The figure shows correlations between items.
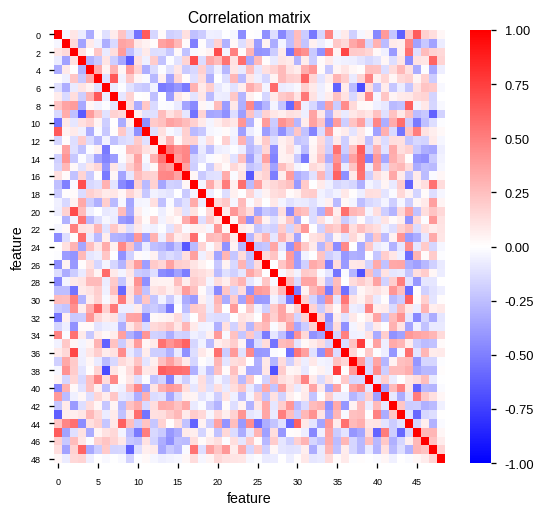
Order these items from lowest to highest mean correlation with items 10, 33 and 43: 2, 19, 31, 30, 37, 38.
30, 2, 19, 31, 37, 38
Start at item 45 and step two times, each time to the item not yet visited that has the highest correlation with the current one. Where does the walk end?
11
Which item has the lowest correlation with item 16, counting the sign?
24
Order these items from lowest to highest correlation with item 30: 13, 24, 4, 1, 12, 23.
23, 12, 13, 4, 1, 24
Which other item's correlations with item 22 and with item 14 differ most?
31
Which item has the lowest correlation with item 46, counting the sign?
14
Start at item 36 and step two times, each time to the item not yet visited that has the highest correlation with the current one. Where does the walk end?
20
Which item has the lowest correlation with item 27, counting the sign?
38
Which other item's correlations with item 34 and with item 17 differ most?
44
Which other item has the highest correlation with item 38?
35
